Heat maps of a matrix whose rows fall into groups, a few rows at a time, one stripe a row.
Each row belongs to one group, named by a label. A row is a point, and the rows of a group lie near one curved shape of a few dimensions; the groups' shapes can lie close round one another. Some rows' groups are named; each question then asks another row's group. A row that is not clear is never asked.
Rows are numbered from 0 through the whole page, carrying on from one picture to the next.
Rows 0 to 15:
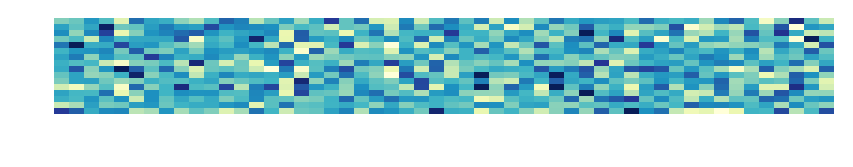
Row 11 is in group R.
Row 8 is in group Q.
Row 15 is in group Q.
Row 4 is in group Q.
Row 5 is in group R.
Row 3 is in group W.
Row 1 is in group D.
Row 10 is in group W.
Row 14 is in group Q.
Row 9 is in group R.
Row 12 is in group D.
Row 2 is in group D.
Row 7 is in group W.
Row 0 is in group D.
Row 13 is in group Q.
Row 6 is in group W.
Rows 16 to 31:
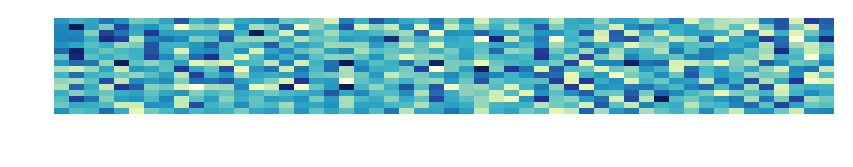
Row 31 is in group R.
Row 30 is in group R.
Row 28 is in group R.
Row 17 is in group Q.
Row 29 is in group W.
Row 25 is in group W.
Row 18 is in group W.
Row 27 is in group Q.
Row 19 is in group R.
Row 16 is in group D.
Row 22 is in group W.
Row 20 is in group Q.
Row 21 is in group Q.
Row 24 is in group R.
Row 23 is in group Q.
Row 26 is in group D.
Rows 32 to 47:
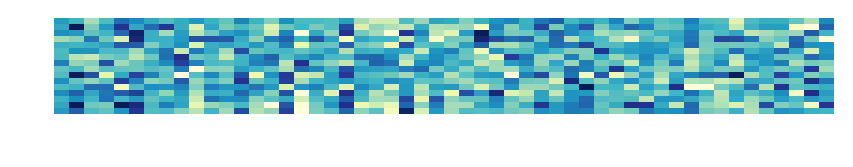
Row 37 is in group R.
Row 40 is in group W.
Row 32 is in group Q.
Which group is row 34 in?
R
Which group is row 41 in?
Q
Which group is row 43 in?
D
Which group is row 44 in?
R
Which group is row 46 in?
Q
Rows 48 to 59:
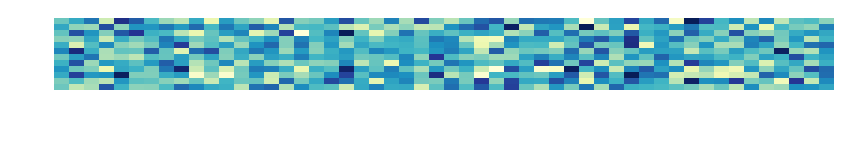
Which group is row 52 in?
R
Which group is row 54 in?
W
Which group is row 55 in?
W
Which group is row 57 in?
Q
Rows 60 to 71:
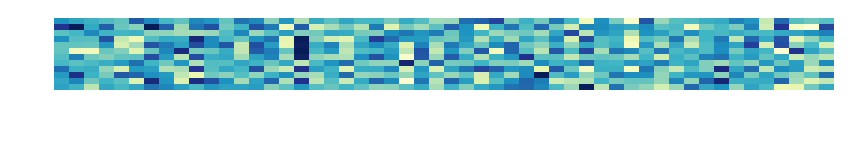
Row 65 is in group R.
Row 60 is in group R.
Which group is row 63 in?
D
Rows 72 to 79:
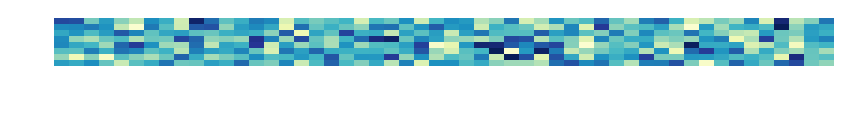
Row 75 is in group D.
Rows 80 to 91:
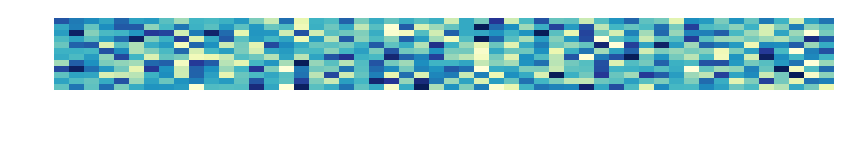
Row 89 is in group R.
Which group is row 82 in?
W
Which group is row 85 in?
R
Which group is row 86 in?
Q
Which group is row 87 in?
W
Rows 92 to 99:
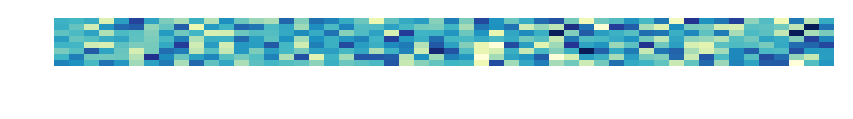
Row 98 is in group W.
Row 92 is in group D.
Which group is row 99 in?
R
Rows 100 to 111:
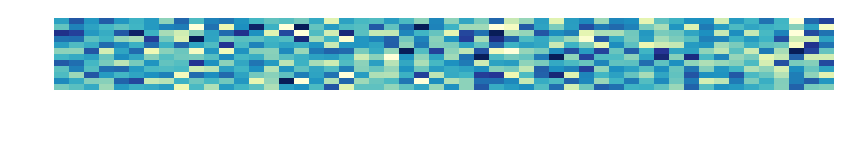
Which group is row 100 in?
R
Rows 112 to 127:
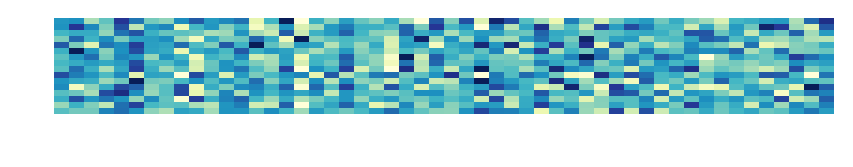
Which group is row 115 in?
W
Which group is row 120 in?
R
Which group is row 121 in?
R
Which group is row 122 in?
R
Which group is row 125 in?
R
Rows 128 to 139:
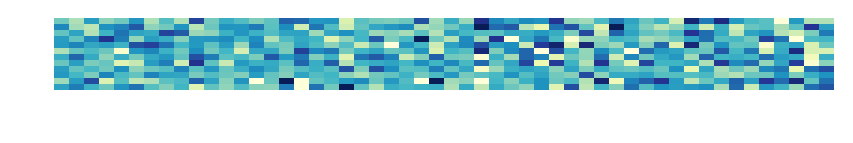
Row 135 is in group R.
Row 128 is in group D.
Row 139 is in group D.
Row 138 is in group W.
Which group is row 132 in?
W
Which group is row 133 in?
R
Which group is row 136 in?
D
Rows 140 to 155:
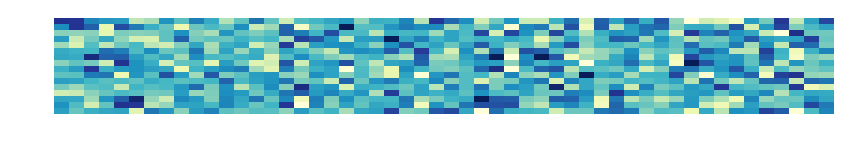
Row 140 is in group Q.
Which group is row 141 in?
Q
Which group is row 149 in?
D
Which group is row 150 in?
D
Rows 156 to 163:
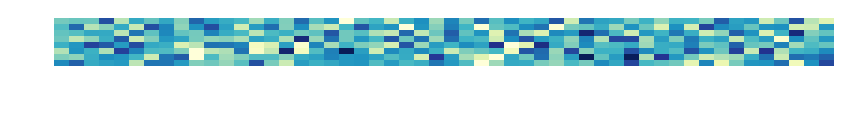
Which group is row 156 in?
D
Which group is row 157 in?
W
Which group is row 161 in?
Q
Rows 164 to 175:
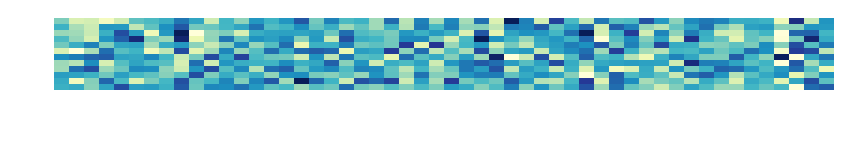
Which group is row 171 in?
D
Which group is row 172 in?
Q
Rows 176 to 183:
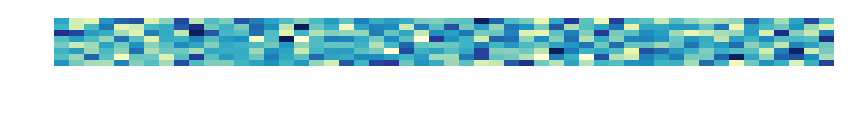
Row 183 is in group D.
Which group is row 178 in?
Q
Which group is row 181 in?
R
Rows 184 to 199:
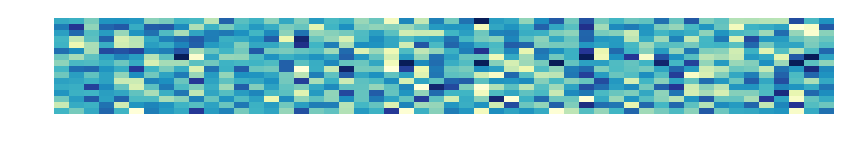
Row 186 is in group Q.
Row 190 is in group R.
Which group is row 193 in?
D
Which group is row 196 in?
D
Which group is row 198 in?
D
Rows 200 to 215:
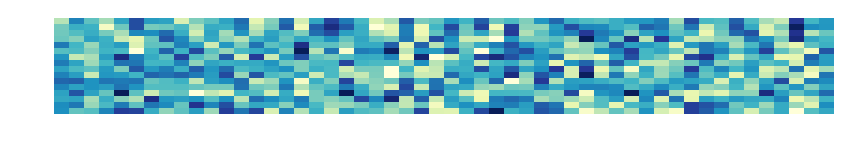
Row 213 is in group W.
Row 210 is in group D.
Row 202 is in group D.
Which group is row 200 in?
D
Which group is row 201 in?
D
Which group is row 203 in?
R
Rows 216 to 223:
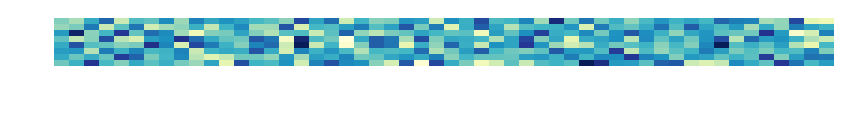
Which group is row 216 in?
D
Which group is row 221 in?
W
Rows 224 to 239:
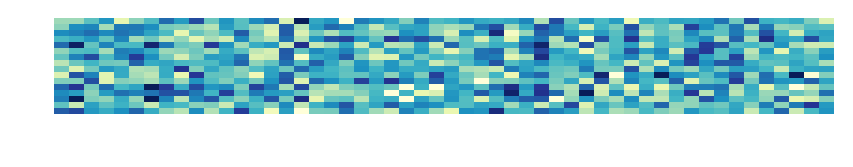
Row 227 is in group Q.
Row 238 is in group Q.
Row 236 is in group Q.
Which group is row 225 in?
D
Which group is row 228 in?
W
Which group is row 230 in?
D
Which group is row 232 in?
R
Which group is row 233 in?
W
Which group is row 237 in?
W
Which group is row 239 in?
R
